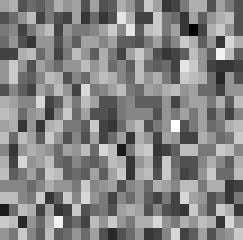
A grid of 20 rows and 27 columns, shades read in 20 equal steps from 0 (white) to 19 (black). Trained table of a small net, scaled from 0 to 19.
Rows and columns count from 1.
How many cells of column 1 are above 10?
5
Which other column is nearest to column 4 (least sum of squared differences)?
9
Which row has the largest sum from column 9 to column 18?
20
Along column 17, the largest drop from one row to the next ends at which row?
3
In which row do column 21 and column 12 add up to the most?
2
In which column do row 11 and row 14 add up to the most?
21
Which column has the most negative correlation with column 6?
8
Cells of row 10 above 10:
9
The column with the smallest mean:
6
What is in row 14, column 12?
10
